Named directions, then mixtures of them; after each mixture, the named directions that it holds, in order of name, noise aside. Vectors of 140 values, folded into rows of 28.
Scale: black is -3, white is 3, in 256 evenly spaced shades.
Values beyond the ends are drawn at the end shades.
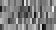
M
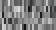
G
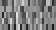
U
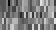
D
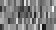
M.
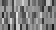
U.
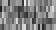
G, M.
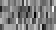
M.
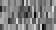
M.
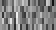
U.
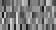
D, U.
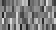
D, U.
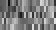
D.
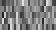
D, U.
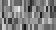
G.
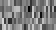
G, M.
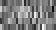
M.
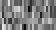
G.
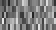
D, U.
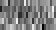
D, M.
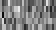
G, U.
